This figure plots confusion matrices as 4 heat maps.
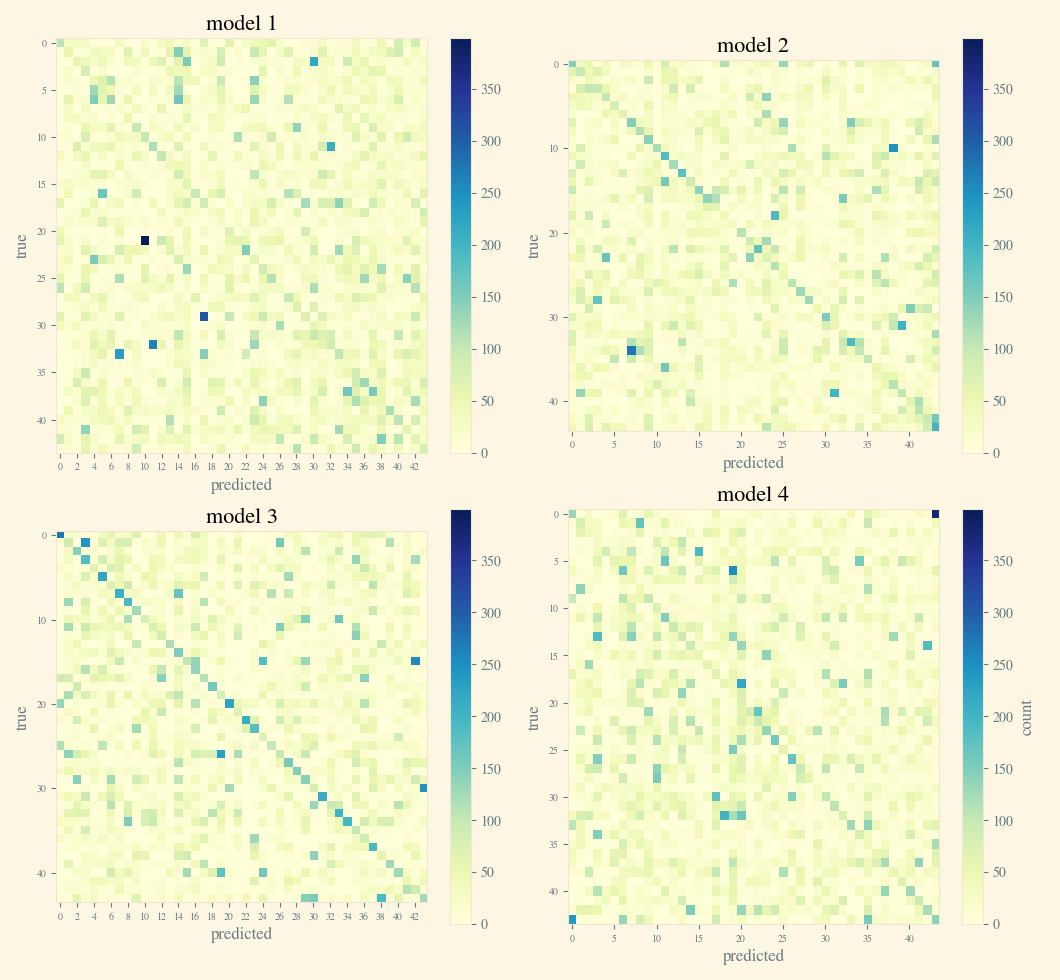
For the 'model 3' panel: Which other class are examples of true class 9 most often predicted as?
37
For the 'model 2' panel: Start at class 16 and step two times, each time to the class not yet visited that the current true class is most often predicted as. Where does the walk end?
43
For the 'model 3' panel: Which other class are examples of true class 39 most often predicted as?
17
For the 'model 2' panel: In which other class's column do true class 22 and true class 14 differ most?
11
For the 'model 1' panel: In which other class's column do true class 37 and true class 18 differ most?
34
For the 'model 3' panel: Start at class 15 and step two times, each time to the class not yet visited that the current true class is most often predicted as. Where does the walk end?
41
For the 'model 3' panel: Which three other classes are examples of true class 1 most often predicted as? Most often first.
3, 26, 39
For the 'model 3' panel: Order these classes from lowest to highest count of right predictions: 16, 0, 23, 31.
16, 23, 31, 0
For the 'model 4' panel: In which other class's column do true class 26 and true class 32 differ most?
18
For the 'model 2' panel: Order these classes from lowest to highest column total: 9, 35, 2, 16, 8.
35, 16, 8, 2, 9
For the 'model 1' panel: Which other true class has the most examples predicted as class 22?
33
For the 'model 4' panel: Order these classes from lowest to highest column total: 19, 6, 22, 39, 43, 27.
39, 27, 22, 43, 6, 19
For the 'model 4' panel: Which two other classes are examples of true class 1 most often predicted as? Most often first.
8, 35
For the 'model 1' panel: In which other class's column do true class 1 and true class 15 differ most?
14
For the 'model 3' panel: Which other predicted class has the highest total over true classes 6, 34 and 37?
8
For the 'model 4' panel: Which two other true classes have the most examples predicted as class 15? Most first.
4, 23
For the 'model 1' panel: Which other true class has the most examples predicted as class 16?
27
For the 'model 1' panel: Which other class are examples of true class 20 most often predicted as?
29
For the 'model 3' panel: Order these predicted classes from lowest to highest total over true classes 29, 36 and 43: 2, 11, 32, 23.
11, 32, 23, 2
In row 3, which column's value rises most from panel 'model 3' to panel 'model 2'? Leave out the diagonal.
2
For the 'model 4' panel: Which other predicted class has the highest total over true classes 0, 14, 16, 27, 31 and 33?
43
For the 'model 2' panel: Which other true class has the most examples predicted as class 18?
0
